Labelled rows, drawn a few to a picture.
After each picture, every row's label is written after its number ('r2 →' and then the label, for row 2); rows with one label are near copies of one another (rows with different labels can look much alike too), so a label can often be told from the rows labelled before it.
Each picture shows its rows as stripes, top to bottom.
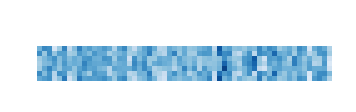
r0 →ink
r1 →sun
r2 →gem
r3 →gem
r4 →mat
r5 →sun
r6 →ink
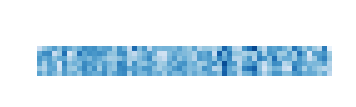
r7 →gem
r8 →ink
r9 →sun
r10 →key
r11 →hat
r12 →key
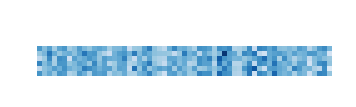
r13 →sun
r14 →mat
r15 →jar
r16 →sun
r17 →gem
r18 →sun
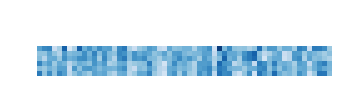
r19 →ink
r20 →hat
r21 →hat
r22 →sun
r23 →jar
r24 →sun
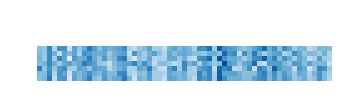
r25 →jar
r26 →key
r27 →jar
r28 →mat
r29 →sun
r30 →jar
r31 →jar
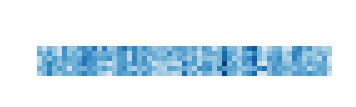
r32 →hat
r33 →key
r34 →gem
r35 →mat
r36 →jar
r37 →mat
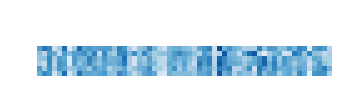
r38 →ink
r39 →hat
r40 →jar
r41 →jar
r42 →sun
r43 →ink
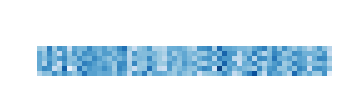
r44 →jar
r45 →key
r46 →sun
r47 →key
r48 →ink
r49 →gem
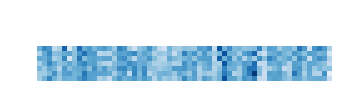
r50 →ink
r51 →mat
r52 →ink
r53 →mat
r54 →hat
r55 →gem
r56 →mat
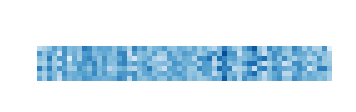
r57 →gem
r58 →key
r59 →jar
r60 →hat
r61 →sun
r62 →hat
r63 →key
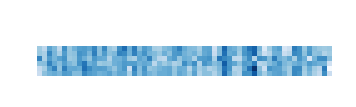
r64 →hat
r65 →hat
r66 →sun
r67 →mat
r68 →gem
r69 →gem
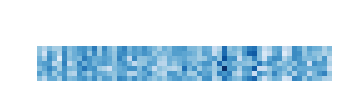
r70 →hat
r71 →hat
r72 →key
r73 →ink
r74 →mat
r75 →sun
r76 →hat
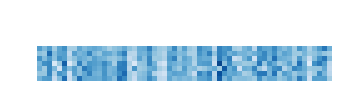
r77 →sun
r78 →jar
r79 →sun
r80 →ink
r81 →key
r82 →jar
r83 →ink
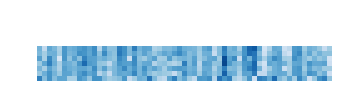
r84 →hat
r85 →hat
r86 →key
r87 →mat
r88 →hat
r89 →mat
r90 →sun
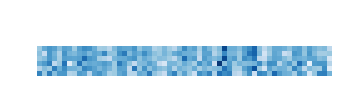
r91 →mat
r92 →hat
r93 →mat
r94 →ink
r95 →gem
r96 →sun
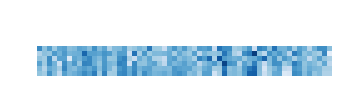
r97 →sun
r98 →gem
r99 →jar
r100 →key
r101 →hat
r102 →hat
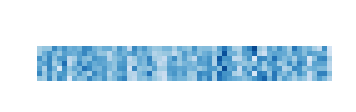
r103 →gem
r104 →mat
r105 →sun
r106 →ink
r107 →key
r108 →sun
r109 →jar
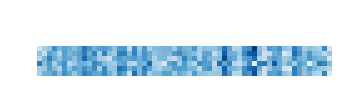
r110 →gem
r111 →hat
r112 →mat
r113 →sun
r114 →hat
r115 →gem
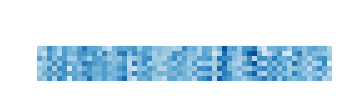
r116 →mat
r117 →hat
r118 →sun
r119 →gem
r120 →jar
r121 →gem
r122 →jar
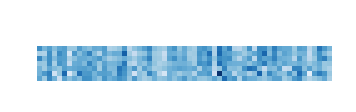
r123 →sun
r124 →jar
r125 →sun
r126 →jar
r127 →hat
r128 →ink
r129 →key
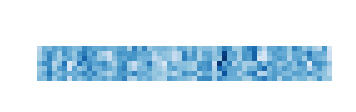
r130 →gem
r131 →mat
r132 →mat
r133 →ink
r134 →jar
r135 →mat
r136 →jar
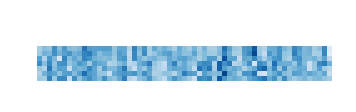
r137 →gem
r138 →gem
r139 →key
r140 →sun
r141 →jar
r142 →mat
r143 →jar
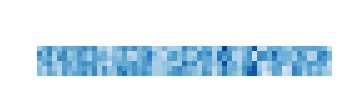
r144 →mat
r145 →sun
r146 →sun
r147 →mat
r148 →hat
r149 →hat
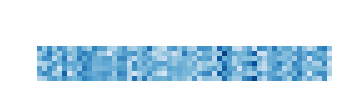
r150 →sun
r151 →mat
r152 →ink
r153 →gem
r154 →key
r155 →ink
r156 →gem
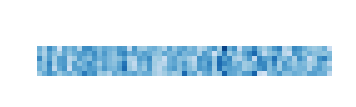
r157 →key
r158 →hat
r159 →sun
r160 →jar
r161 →jar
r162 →mat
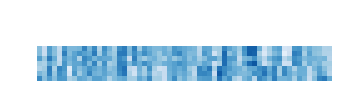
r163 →hat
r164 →hat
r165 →key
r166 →hat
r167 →jar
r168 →jar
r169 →sun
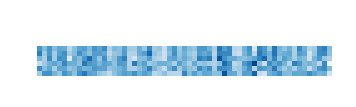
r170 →sun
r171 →sun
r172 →jar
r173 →gem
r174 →sun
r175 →mat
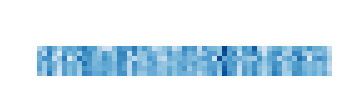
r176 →mat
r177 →key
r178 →ink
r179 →key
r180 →key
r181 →key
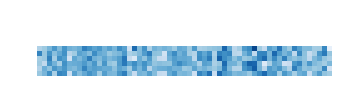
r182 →gem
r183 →sun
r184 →jar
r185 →hat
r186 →gem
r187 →jar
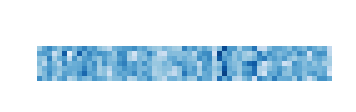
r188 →mat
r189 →ink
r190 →jar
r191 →hat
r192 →mat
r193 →mat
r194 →sun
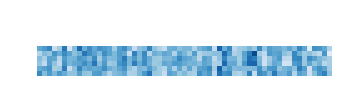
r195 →ink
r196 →gem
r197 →hat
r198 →hat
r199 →ink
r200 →sun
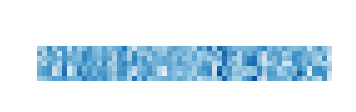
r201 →jar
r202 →key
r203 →gem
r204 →hat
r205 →ink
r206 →ink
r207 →gem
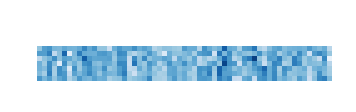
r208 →mat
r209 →ink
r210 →gem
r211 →key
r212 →jar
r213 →jar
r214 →sun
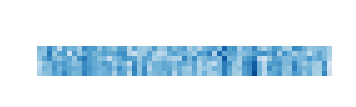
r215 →key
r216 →jar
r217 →mat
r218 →gem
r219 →gem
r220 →gem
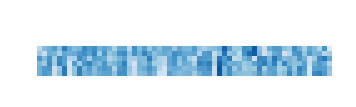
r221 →gem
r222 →hat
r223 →sun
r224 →jar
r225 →ink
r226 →ink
